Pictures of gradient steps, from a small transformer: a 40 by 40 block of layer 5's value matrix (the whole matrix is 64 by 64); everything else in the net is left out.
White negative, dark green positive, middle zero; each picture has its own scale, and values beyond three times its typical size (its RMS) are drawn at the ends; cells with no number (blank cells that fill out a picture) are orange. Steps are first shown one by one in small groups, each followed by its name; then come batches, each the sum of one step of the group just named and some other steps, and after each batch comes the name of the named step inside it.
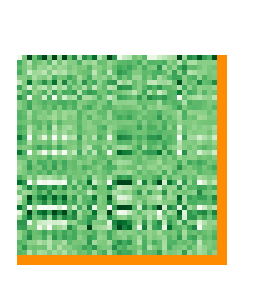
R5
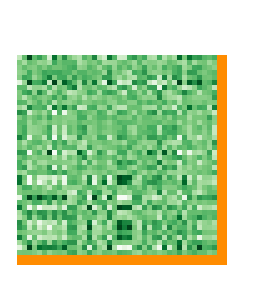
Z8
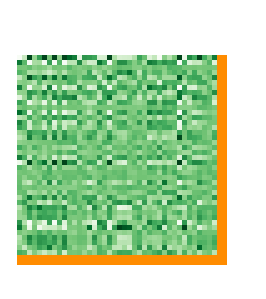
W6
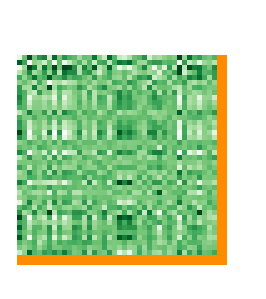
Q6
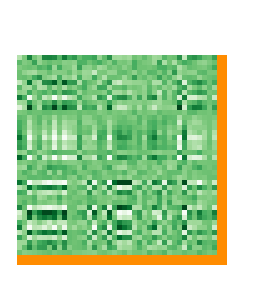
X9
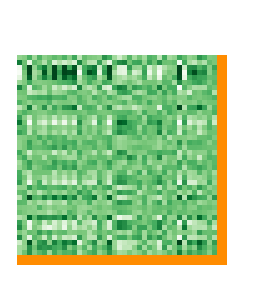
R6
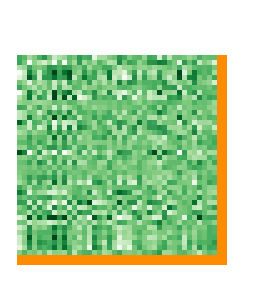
W6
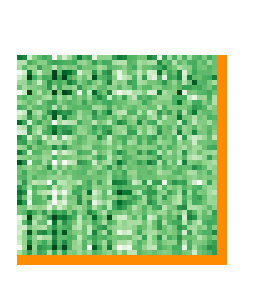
X9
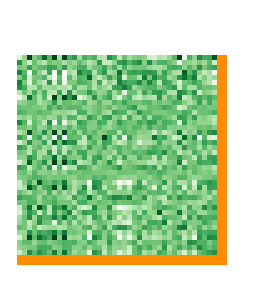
W6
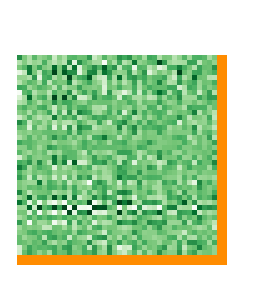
R6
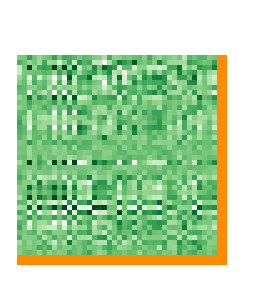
R6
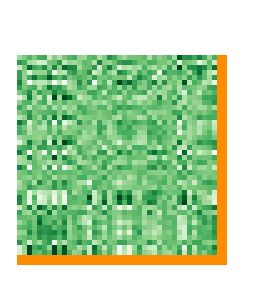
Q6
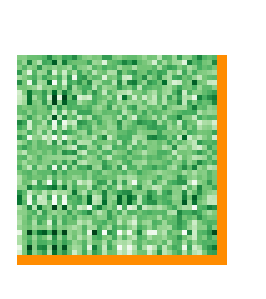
X9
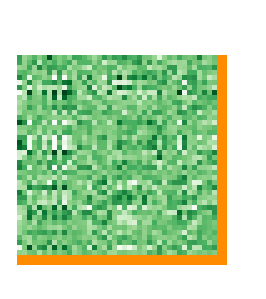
X9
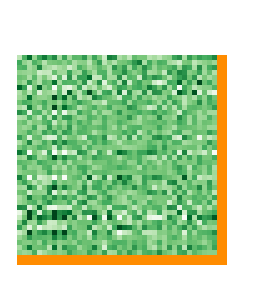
R5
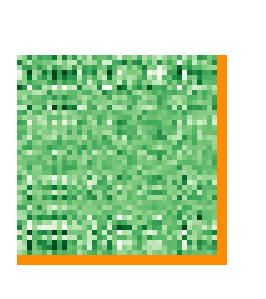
R6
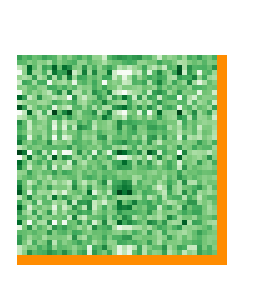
Q6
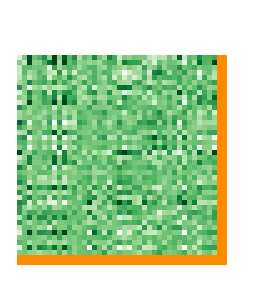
R5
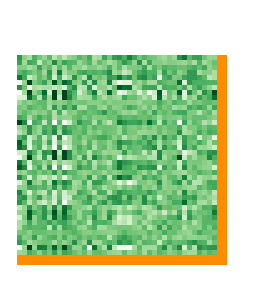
Z8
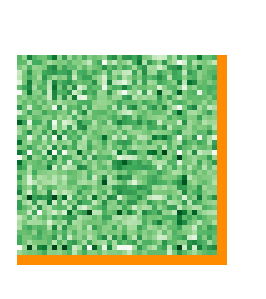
Z8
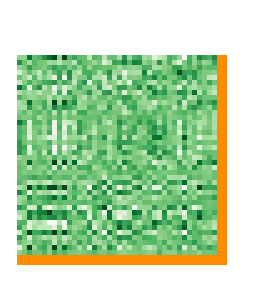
X9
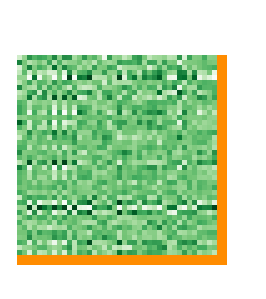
W6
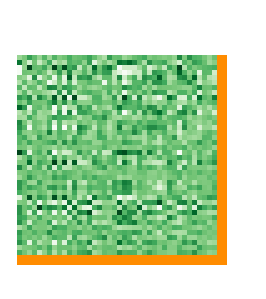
Q6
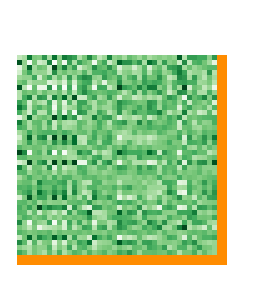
W6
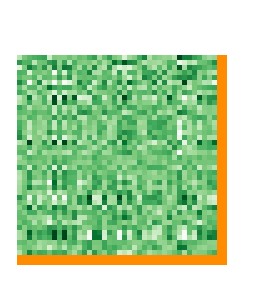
Q6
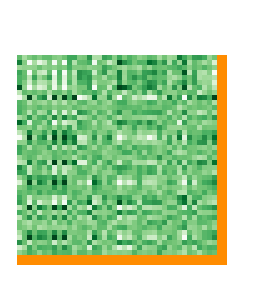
W6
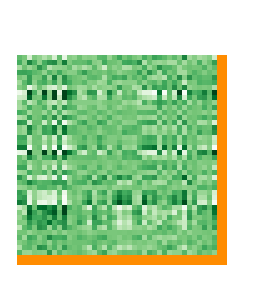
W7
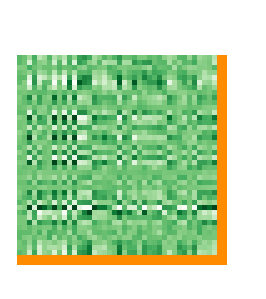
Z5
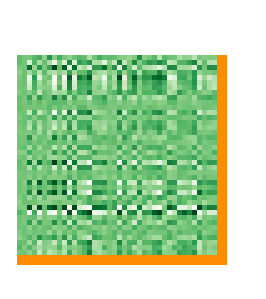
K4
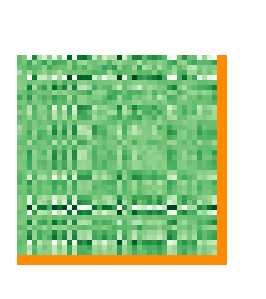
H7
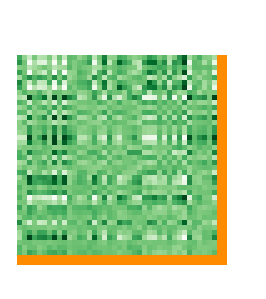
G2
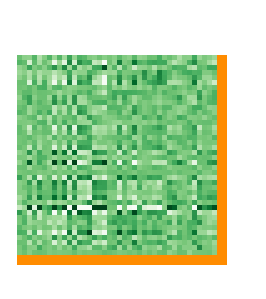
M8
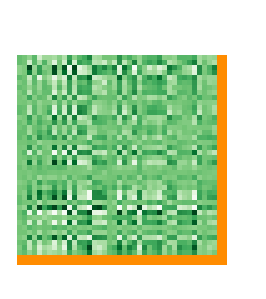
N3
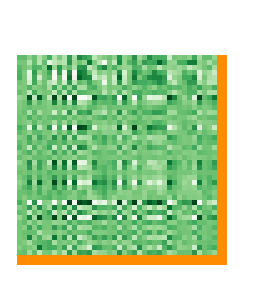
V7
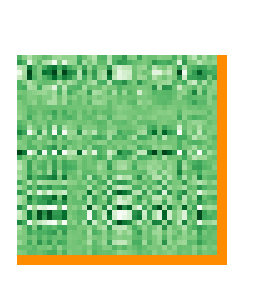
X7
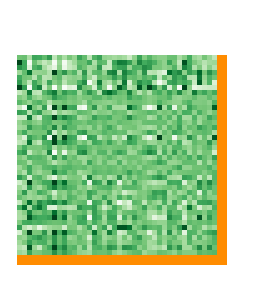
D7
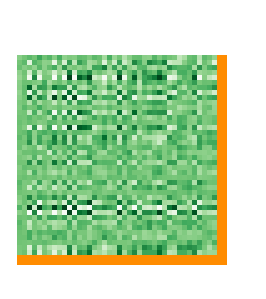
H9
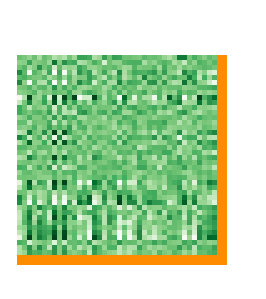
V7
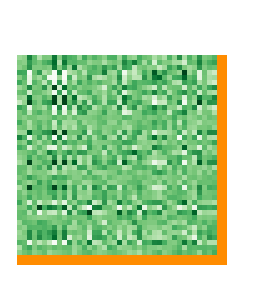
N3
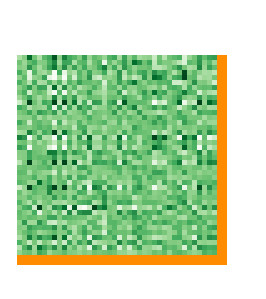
M8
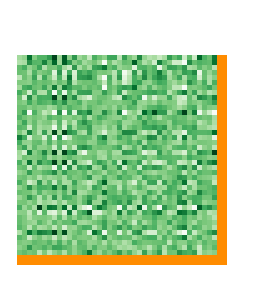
K4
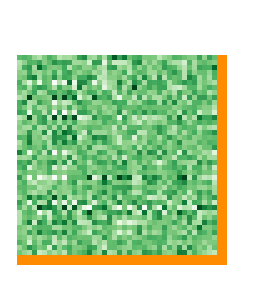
Z5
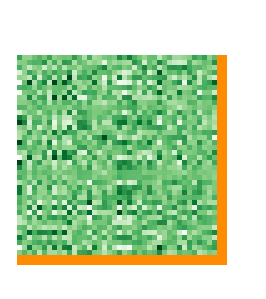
H9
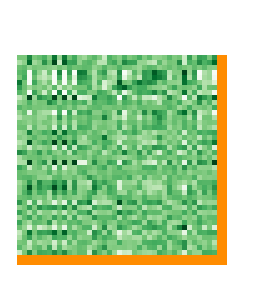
V7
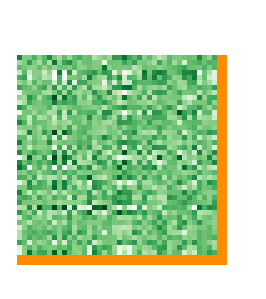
M8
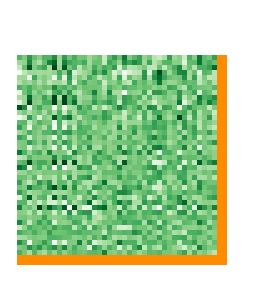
M8
